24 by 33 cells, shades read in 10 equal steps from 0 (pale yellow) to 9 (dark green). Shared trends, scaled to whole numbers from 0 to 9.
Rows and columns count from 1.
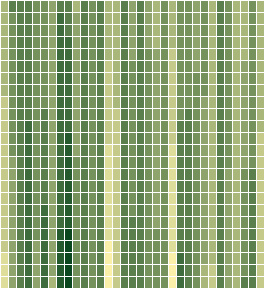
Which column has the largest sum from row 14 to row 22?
9
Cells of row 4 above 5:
9
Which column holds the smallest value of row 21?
14
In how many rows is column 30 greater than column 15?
15
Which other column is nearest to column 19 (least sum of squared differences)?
25
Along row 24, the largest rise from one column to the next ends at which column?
23
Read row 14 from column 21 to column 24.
5 1 6 6
